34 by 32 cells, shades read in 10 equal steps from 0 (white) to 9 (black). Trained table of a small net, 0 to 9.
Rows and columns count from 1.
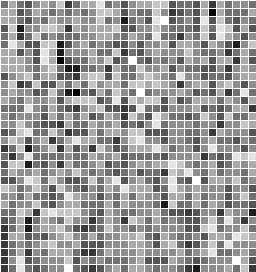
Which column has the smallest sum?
18
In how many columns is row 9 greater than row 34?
11
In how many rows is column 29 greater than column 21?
13
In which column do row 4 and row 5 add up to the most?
3
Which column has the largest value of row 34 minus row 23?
25
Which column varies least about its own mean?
19
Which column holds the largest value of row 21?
4
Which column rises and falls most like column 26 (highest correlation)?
20
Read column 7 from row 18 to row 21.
7 2 5 4
